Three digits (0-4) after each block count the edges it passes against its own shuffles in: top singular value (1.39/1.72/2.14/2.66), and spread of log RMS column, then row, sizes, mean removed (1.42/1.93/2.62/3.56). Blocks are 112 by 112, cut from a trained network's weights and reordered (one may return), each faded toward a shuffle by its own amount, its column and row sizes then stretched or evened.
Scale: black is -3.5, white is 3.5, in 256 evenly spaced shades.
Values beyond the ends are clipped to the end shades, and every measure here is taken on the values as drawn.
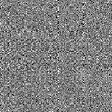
3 2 1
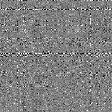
3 1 3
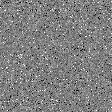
0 0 1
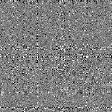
2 2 3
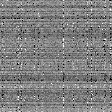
4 3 0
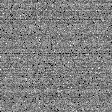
2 1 0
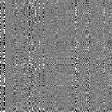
4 4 2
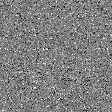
0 0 2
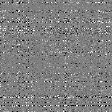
1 3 4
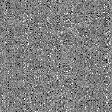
2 2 0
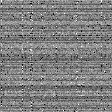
4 2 0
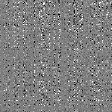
0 4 3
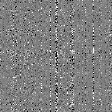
1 4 2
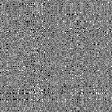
3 2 2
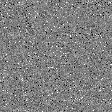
0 0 2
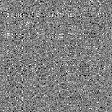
3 1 2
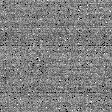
2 2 0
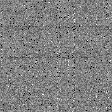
0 2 0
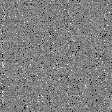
0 2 0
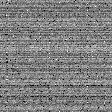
4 0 1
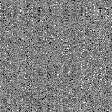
2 1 0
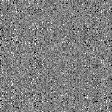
2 2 1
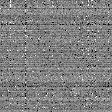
3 2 1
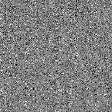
1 2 1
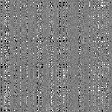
3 4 2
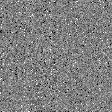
1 1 0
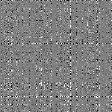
3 4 3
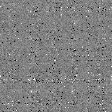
0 2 2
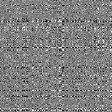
4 3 4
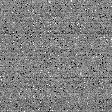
1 1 0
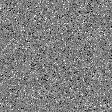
0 0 0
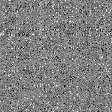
1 0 1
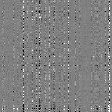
3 4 1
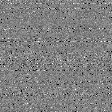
0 0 3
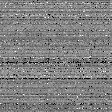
4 0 3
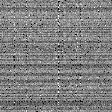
4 2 0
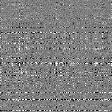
3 2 4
